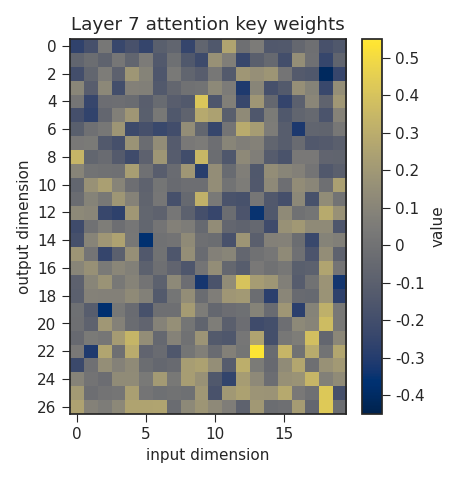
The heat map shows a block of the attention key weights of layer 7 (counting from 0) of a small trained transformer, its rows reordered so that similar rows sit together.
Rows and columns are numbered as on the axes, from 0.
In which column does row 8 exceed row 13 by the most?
0
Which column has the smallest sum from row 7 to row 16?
5
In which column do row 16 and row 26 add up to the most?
18
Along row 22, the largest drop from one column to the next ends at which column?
14
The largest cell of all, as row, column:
22, 13
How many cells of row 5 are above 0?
8
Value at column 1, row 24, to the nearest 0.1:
0
